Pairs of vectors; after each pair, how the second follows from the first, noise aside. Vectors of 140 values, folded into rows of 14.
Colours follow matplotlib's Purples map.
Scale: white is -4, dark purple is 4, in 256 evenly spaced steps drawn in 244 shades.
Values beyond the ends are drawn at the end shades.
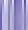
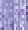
reversed, partly zeroed.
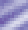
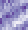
copied.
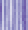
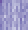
wrapped around, negated, shrunk.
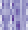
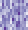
copied.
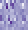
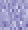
reversed, negated, shrunk.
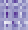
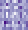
negated.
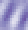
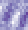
copied.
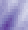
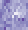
wrapped around, negated, partly zeroed.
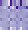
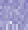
reversed, negated, shrunk.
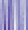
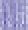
wrapped around, negated, shrunk.
